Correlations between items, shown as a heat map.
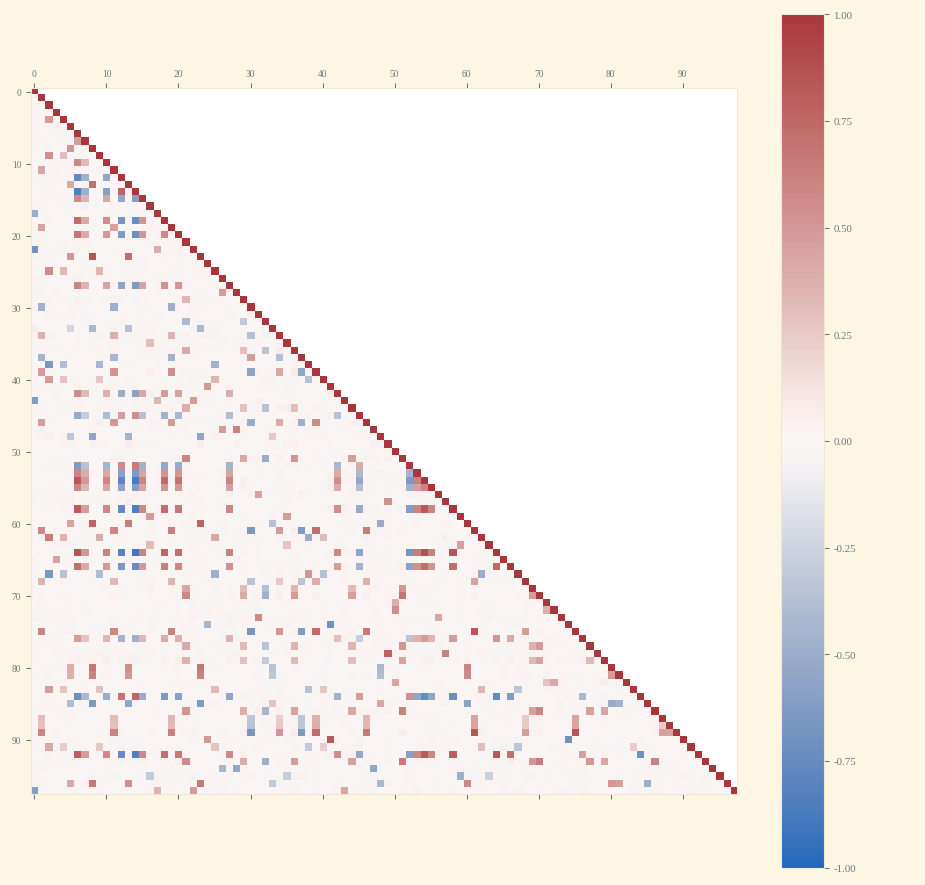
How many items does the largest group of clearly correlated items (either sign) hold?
21
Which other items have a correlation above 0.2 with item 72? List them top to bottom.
50, 71, 82
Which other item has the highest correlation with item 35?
59
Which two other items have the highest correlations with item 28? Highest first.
47, 26
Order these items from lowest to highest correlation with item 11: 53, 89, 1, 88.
53, 88, 1, 89
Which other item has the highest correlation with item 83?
2
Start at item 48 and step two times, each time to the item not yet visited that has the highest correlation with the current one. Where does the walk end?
33
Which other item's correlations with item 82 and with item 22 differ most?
0
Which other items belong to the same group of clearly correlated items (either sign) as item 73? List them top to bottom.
31, 56
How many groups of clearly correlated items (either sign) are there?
13
